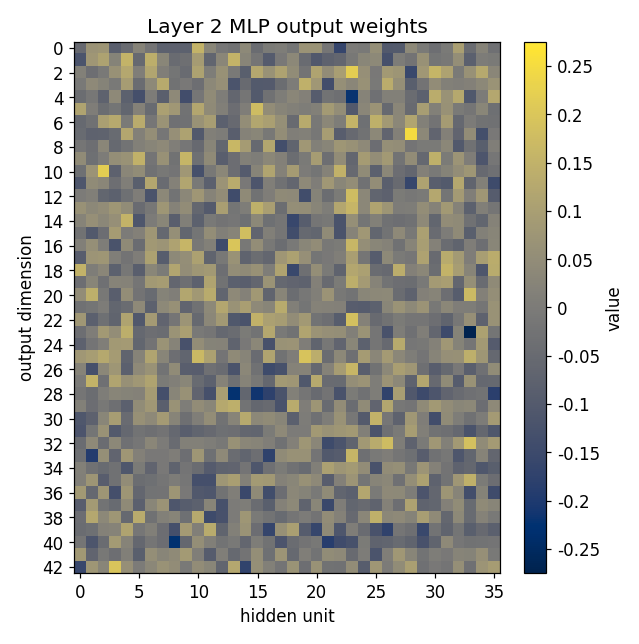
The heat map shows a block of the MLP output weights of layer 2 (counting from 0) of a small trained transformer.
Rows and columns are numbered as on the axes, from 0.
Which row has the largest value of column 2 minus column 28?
10
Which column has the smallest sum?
0
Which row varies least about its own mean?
41
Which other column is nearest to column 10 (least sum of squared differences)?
34
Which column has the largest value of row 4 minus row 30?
30
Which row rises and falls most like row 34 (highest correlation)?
31
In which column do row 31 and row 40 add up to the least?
8
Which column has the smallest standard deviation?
27
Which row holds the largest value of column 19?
25
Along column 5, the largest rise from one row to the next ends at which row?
38
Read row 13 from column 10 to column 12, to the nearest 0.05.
-0.05 -0.1 0.1
